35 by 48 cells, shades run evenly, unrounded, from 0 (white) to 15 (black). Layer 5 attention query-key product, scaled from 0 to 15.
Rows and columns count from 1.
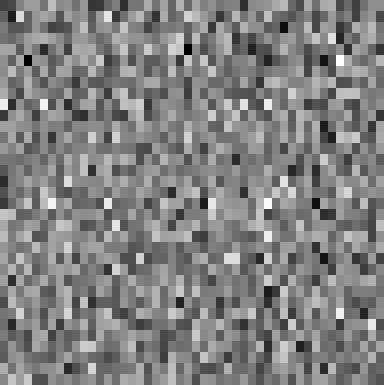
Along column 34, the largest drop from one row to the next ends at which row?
10
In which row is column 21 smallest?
19
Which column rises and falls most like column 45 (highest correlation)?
16
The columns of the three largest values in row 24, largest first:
41, 33, 45
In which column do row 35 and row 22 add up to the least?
4
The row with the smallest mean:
22
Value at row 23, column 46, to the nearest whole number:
7
